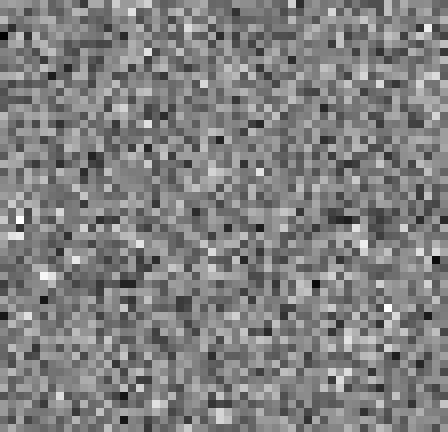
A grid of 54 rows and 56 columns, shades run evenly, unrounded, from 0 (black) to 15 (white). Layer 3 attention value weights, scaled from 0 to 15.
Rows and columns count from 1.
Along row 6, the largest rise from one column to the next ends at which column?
43
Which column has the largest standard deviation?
16
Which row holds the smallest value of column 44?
28
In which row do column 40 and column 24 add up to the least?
36
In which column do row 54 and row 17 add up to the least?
19
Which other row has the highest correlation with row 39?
44
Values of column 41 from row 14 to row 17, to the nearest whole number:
2 6 8 7
